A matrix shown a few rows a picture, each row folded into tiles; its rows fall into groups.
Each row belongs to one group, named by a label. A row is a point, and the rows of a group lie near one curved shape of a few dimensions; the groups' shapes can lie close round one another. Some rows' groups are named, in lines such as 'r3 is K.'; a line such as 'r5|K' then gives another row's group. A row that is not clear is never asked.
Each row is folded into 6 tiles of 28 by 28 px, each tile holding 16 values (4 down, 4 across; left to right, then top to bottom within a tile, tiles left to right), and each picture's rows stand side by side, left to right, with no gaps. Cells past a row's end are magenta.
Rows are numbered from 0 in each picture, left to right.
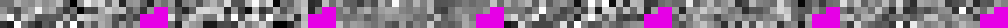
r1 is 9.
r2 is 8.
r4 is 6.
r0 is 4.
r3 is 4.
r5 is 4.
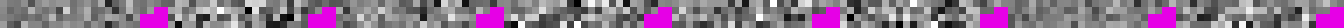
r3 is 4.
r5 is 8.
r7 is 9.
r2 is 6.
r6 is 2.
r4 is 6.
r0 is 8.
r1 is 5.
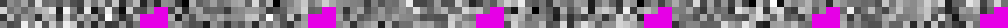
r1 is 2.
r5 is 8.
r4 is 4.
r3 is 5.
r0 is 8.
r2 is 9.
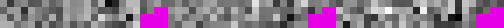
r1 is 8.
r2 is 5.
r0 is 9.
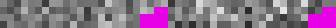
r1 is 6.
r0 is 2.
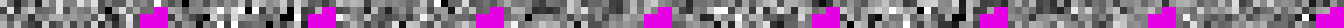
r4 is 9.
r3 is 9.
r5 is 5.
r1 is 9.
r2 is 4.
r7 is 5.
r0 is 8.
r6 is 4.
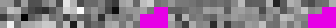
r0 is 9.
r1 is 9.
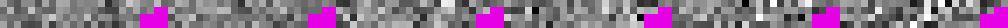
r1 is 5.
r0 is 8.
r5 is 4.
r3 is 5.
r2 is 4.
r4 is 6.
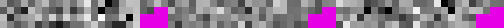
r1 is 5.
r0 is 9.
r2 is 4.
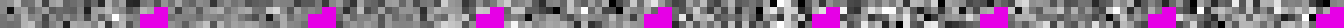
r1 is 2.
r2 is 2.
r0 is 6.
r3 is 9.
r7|5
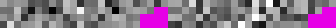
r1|4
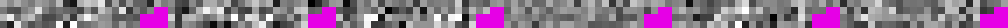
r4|9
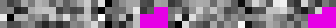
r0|9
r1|4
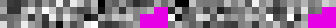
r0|8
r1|2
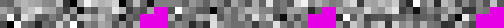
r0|4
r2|5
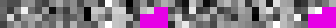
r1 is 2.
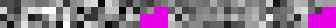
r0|8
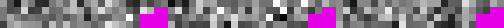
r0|2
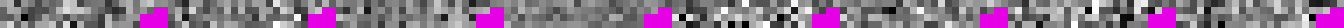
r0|9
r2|5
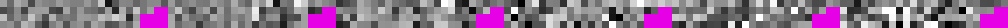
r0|9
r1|8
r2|4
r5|8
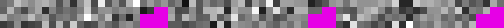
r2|4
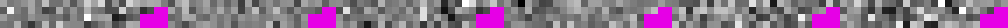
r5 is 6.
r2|8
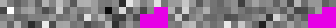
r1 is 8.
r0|8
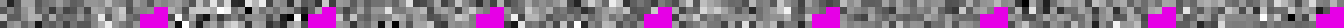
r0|2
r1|5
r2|9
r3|4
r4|6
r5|8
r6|2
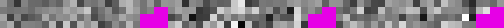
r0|9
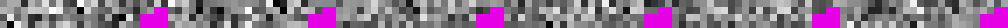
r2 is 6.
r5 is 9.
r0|5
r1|4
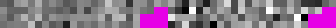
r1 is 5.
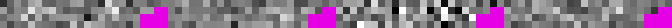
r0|6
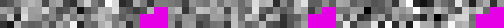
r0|4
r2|9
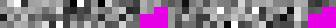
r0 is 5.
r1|9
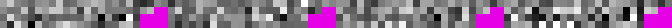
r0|5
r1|6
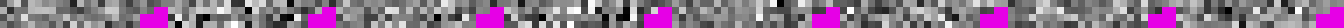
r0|6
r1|5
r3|9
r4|8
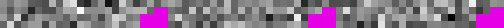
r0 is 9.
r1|5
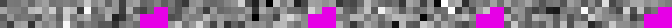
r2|6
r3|6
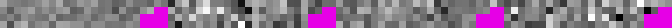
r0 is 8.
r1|6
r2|8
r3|6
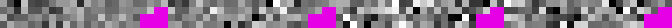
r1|6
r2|5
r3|4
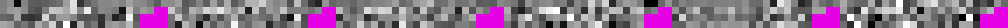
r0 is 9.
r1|5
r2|8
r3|9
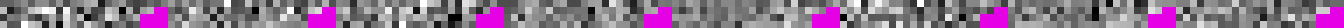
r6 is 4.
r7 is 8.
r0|8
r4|5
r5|5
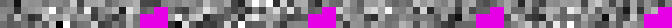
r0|9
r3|9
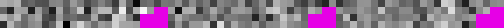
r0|5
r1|2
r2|4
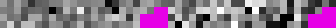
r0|9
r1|5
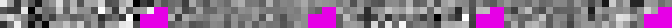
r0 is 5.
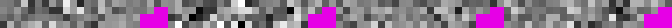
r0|4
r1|9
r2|2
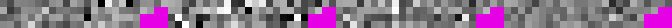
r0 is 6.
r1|5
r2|5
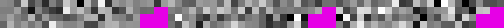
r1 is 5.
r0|4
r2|8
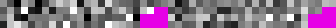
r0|2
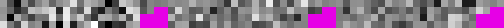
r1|6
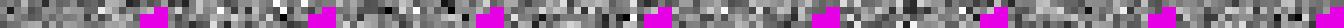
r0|2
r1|6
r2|9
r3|5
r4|5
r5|4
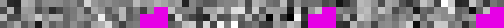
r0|2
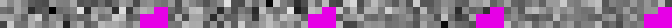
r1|4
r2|5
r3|8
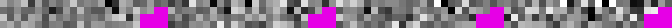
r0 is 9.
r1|4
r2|4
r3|8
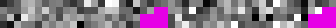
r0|4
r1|2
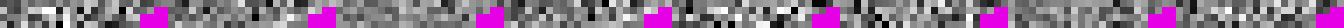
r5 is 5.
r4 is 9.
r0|8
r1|6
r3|6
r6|8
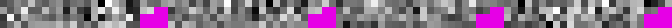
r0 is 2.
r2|6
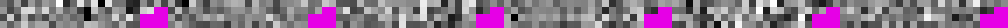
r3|9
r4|5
